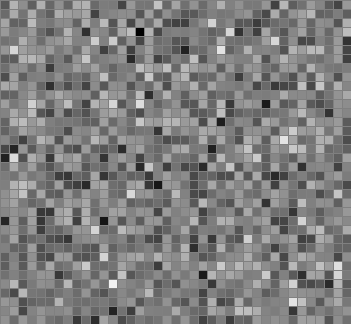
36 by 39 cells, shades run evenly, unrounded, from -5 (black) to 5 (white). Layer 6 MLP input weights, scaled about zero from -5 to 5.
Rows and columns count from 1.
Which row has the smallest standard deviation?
33
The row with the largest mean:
30
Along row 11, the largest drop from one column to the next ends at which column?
17
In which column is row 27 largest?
28
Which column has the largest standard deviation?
16
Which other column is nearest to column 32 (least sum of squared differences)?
5
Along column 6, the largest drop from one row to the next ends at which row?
24
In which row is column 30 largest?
31
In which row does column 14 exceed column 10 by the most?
4
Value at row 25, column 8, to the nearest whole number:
2
